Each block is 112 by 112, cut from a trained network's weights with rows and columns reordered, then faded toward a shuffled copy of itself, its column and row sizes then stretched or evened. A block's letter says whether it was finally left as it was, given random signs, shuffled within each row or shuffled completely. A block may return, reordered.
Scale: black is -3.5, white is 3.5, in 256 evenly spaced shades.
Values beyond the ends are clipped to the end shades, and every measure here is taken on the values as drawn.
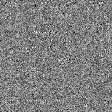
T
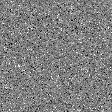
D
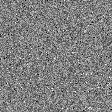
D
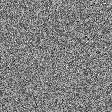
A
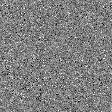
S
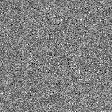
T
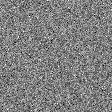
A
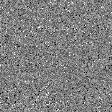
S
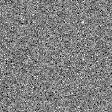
T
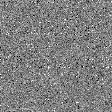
S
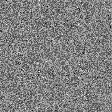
S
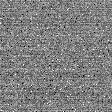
D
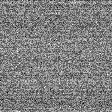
T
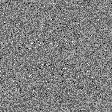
D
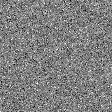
A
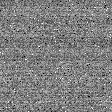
D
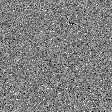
D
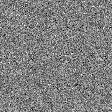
D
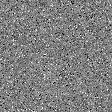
A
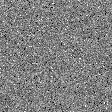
A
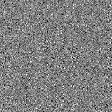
T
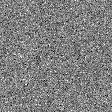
A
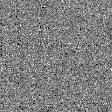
S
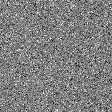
A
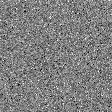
A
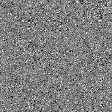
T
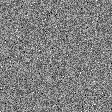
A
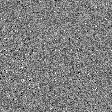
S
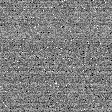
D
